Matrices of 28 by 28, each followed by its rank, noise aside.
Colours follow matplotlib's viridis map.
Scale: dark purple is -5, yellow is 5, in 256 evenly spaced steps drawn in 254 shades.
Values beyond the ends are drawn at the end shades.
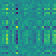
one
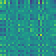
one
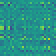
two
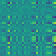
one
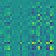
two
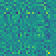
three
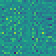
five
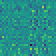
four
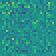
five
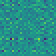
three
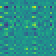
two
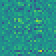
four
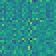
four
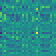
three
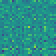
three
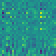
three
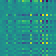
one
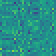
four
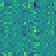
three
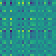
one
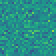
four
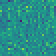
five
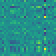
two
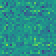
four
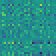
three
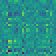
two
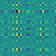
one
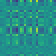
one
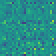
three
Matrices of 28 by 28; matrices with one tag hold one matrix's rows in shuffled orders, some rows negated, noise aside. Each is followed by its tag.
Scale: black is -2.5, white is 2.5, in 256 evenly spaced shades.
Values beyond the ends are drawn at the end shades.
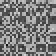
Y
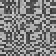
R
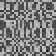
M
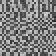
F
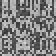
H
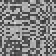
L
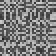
Y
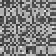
Y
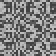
R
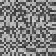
Y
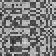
L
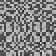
M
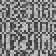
F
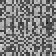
M
